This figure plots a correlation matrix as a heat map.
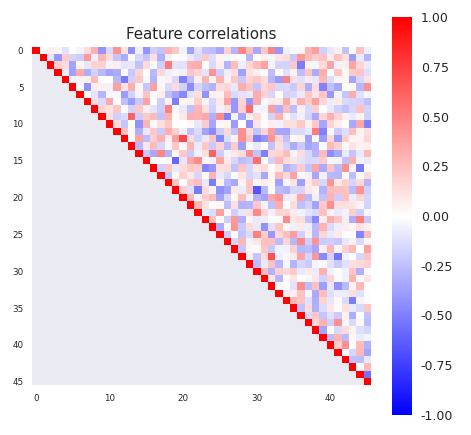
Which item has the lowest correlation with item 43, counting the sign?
34
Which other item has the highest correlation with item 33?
20
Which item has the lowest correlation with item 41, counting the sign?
28
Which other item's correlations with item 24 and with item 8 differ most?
18
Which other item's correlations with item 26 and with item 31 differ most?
2
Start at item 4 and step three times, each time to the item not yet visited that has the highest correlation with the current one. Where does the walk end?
44
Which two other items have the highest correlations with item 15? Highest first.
30, 22
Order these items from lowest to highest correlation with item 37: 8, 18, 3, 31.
8, 31, 18, 3
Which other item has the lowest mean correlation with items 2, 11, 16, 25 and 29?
24
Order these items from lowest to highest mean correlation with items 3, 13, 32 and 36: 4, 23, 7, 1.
4, 7, 1, 23
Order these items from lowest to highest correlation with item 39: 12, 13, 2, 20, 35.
12, 20, 35, 13, 2
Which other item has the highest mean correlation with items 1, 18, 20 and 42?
40
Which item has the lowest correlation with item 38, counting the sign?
23
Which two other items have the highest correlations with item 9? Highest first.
13, 25
